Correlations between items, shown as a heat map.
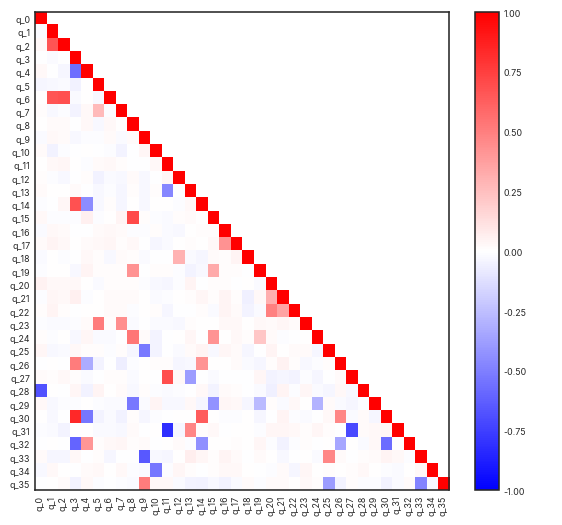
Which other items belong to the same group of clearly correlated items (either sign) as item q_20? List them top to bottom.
q_21, q_22
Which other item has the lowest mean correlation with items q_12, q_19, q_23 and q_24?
q_29
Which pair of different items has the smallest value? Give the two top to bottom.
q_11, q_31
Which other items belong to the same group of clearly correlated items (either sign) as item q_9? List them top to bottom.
q_25, q_33, q_35
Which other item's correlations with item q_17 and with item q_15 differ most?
q_8
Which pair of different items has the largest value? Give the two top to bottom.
q_3, q_30
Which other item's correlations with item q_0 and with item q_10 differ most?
q_28
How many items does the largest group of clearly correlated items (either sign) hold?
6
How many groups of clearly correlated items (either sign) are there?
11
